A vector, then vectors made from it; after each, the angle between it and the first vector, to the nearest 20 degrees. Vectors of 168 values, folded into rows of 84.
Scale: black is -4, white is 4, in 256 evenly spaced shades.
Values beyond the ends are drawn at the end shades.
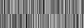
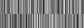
20 degrees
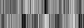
120 degrees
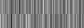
120 degrees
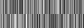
140 degrees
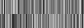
40 degrees
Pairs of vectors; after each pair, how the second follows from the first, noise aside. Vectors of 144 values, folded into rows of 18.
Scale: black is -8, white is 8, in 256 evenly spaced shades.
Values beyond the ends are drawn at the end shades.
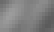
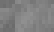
wrapped around, shrunk.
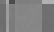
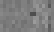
wrapped around, negated, partly zeroed.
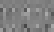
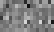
reversed, scaled up.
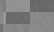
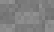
wrapped around, negated, shrunk.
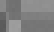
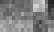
reversed, scaled up.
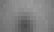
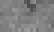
reversed, partly zeroed.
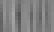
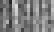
wrapped around, negated, scaled up.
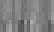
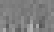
wrapped around, negated, partly zeroed.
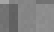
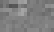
wrapped around, negated, partly zeroed.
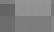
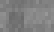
wrapped around, shrunk.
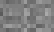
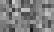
wrapped around, negated, scaled up.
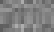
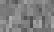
wrapped around, negated.
